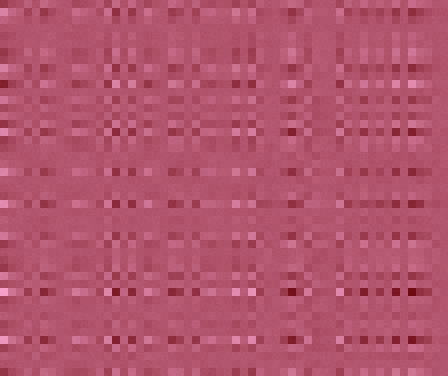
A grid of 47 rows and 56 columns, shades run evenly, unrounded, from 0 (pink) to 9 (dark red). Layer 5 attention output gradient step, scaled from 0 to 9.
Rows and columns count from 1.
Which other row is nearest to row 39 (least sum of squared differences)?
6
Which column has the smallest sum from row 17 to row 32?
1
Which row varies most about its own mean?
37
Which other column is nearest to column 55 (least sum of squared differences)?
34
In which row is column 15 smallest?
11
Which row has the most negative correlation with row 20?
36
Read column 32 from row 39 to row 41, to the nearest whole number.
5 4 5
